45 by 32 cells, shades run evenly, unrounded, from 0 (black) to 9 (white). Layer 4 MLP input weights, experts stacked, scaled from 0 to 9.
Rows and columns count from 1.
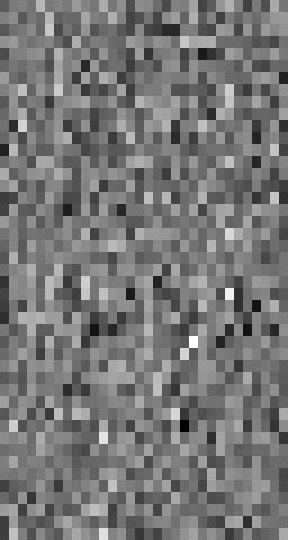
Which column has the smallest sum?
1
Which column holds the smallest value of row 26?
29
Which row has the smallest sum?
28
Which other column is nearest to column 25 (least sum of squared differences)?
5
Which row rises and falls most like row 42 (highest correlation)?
37
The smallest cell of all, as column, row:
21, 36
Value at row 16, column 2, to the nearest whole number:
6
